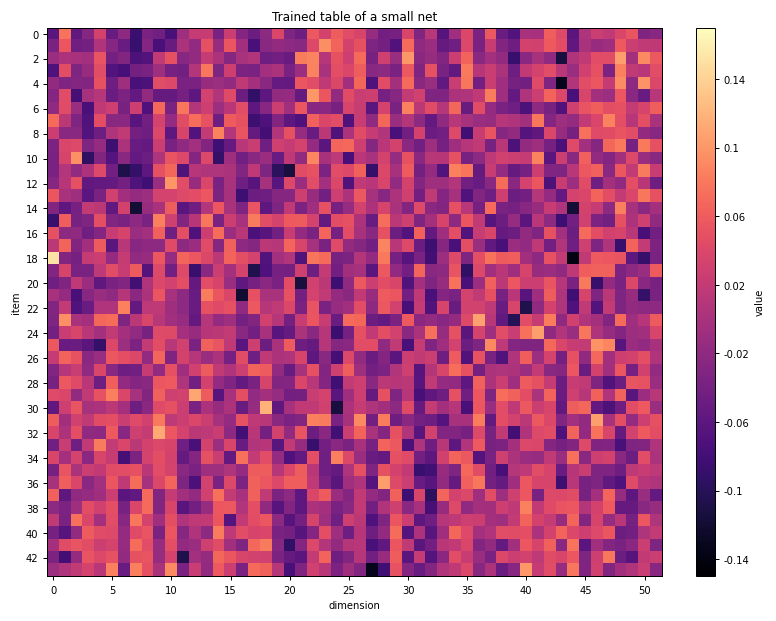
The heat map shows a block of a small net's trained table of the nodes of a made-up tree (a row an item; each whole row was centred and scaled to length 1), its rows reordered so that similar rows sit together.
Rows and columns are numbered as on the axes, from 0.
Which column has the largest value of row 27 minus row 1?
17
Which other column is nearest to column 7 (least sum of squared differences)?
5
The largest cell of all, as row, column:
18, 0
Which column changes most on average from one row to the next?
21
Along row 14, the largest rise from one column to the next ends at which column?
45
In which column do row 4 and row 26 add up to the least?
43
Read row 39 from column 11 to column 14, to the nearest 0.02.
0 0.02 0.02 0.06
